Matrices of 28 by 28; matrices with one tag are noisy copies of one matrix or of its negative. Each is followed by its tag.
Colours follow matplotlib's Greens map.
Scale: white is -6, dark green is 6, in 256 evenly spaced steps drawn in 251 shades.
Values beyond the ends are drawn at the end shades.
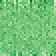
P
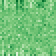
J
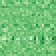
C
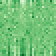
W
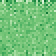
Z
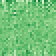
Z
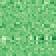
C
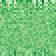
Z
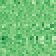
C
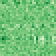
C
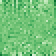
P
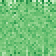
Z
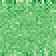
Z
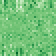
J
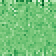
Z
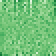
P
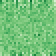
P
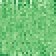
P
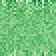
Z
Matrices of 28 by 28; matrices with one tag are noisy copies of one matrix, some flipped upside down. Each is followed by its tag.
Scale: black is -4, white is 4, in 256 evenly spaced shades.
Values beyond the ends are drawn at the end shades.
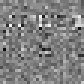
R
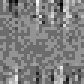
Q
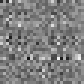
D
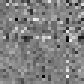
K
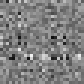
D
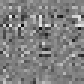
R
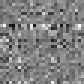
D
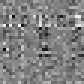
R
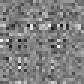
D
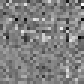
K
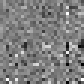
K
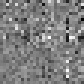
K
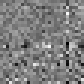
K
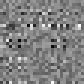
D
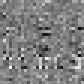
R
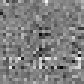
R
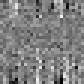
Q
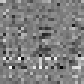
R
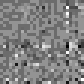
K
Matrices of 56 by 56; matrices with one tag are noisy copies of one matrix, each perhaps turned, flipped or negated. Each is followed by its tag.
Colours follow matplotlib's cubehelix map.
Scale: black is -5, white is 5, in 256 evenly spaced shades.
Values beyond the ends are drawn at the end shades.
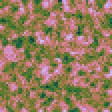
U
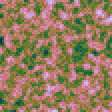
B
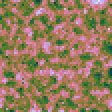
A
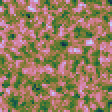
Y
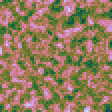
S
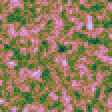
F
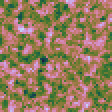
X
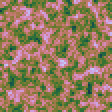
F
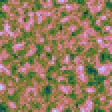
S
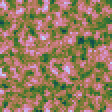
U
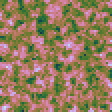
U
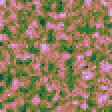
Y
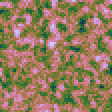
X
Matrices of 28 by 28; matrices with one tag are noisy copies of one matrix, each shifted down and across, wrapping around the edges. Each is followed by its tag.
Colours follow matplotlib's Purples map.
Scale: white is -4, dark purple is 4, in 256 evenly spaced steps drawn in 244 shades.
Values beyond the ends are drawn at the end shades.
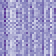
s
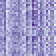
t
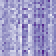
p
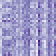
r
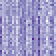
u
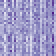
u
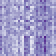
p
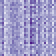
t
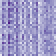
t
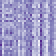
r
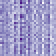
t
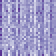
u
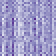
s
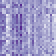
p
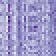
r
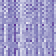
s
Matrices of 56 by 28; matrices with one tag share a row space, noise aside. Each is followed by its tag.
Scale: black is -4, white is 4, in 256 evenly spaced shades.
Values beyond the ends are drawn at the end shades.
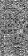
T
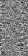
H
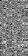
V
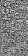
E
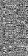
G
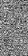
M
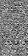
T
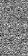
M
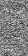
T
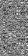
G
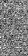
M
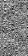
E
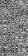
E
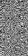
H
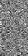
H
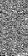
V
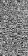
V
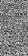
M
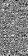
E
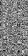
V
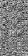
V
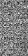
M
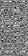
T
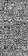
M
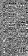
G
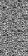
V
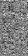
E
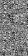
E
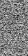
T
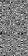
H
